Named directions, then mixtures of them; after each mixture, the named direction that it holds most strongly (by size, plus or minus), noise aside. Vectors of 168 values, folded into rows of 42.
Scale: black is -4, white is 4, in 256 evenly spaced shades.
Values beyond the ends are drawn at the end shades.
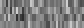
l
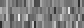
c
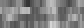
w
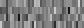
c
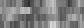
w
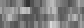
w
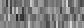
l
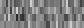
l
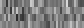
l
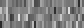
c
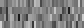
c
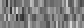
l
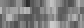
w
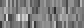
c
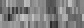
w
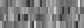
c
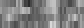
w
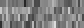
c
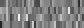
c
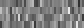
c
